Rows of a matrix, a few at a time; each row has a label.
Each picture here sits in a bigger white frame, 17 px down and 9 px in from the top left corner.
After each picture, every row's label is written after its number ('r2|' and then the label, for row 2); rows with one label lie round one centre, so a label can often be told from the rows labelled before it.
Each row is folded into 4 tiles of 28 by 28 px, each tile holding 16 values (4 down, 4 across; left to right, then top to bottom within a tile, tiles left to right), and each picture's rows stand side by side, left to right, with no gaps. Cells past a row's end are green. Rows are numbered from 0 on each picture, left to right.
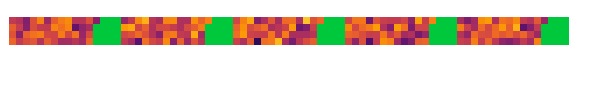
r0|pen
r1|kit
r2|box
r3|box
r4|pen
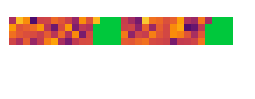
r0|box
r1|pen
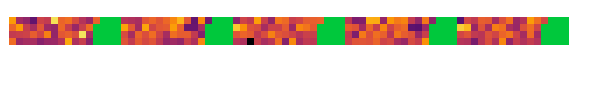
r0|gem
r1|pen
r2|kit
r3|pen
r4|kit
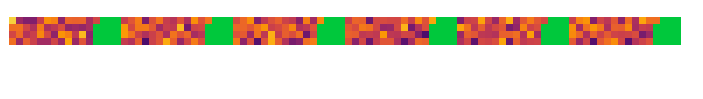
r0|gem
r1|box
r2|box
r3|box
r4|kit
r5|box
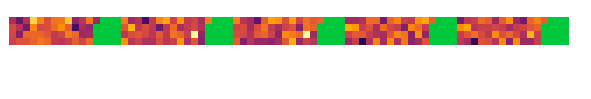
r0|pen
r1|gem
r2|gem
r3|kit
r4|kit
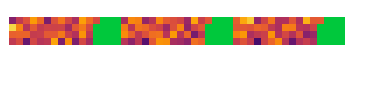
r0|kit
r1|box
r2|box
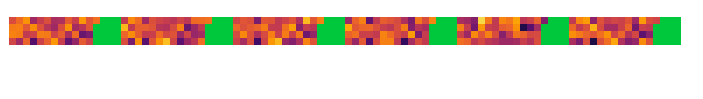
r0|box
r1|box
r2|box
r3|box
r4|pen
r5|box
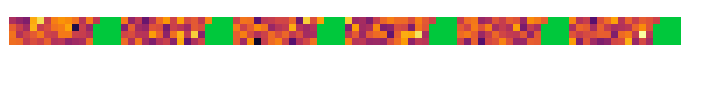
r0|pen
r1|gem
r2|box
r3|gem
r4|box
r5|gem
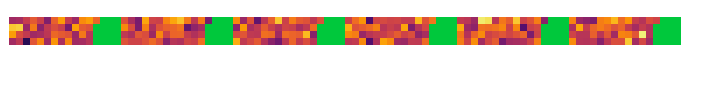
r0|kit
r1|pen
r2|gem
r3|box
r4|pen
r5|gem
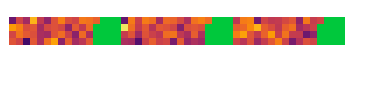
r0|kit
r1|kit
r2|box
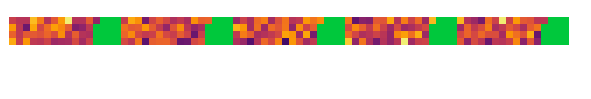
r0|pen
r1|box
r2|kit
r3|gem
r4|gem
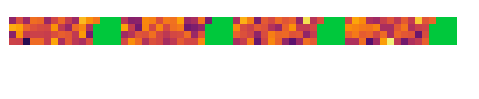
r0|kit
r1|pen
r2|box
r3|box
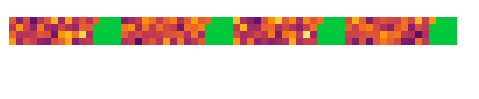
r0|gem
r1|kit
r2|gem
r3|box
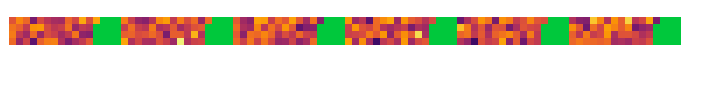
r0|box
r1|gem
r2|pen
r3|gem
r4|kit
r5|pen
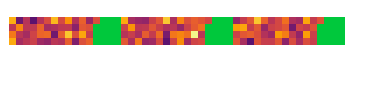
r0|gem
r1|gem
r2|kit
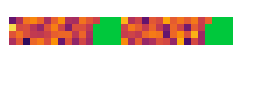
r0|kit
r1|gem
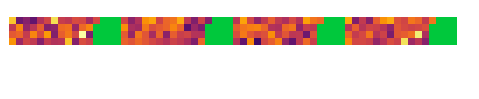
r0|gem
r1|pen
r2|box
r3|gem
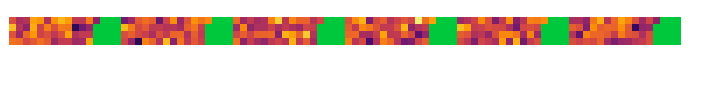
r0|pen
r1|kit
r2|gem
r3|box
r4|kit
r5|pen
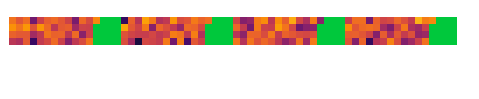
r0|box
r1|kit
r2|pen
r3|box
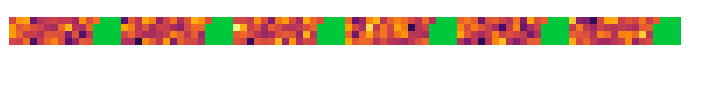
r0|box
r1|kit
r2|kit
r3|pen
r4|box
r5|gem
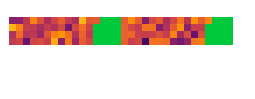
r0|kit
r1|box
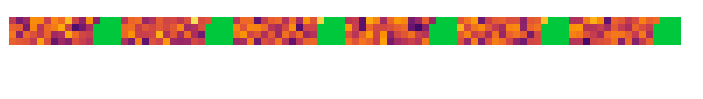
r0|pen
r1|box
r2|box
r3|pen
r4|box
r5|kit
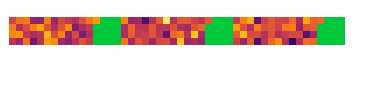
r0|box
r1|gem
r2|box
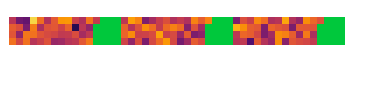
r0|pen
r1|box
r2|kit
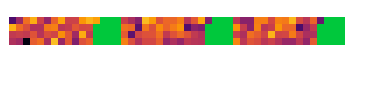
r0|kit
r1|pen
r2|pen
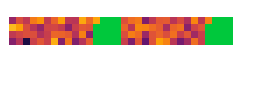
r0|kit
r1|box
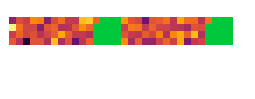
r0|kit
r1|gem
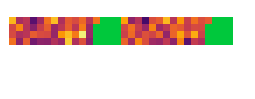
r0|gem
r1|gem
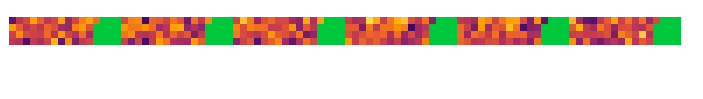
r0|kit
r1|box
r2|box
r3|pen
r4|pen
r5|gem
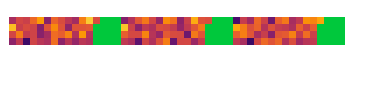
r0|kit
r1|kit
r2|kit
